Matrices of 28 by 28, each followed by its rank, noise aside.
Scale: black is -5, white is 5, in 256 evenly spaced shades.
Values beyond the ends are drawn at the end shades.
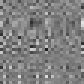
three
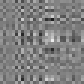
two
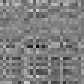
three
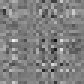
three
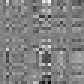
three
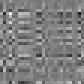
two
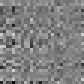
three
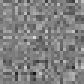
four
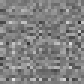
four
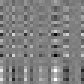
one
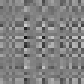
one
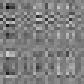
two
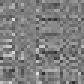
three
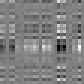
one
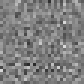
four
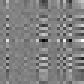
one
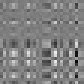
one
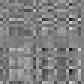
two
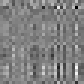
two
